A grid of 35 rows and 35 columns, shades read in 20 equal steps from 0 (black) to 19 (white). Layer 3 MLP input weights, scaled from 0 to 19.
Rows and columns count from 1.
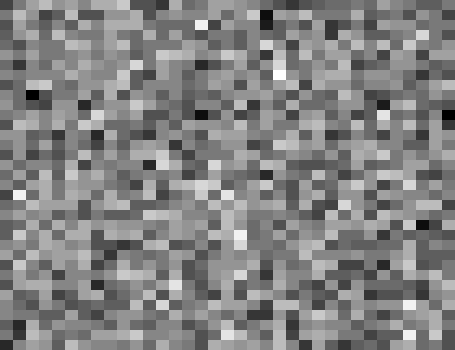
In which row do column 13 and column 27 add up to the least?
1
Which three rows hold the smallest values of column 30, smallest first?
11, 27, 24
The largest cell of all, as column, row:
22, 8
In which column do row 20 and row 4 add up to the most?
2
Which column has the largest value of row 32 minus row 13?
14
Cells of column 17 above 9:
20
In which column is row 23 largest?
32
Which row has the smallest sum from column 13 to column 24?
12
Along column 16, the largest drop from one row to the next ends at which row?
4
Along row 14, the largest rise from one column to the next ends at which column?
9
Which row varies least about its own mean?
26
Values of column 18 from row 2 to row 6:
8 12 9 9 15
